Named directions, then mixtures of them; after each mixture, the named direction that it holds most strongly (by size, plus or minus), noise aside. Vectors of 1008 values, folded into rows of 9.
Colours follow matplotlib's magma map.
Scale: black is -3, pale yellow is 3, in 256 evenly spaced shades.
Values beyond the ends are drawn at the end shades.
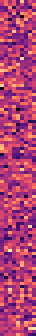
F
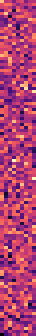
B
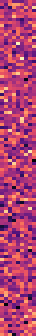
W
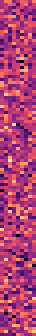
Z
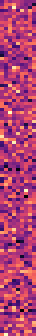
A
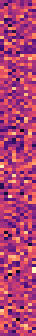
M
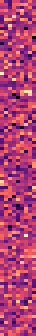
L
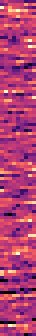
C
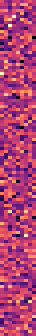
L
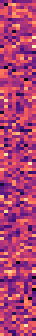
W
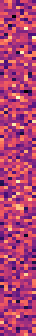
L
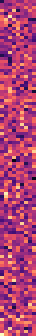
B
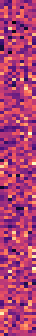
M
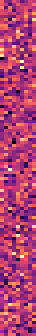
Z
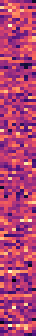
C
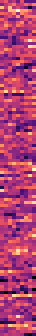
C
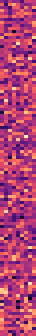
W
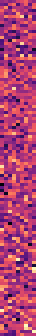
M
